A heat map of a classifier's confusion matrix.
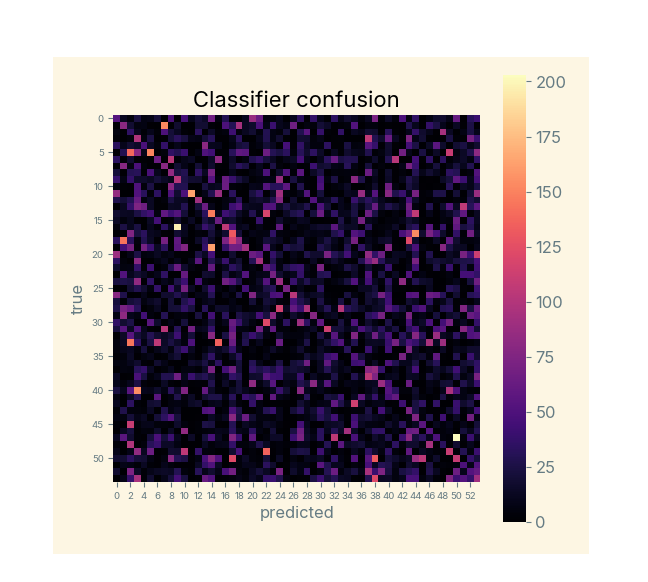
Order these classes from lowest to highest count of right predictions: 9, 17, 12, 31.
12, 9, 31, 17
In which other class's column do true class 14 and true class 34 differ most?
22
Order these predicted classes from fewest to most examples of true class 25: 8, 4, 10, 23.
4, 23, 8, 10
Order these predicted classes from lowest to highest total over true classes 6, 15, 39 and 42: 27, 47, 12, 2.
12, 47, 2, 27
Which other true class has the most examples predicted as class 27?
30
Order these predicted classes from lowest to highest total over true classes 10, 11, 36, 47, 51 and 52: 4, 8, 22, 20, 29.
29, 4, 22, 20, 8
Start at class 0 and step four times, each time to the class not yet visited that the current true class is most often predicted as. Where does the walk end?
37
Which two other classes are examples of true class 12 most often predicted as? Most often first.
24, 3
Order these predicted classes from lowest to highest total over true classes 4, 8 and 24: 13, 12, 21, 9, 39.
39, 21, 9, 12, 13
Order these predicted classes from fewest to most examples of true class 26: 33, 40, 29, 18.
33, 29, 18, 40
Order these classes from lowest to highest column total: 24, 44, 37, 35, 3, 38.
24, 35, 38, 37, 3, 44
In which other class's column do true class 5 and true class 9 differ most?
2
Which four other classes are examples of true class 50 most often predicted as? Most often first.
38, 17, 45, 44
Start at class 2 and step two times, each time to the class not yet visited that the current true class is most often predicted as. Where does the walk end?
46
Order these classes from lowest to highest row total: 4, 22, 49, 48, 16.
48, 4, 22, 49, 16
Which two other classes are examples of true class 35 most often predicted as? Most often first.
42, 47
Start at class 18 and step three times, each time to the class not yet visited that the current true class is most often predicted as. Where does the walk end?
43
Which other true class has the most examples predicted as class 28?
36
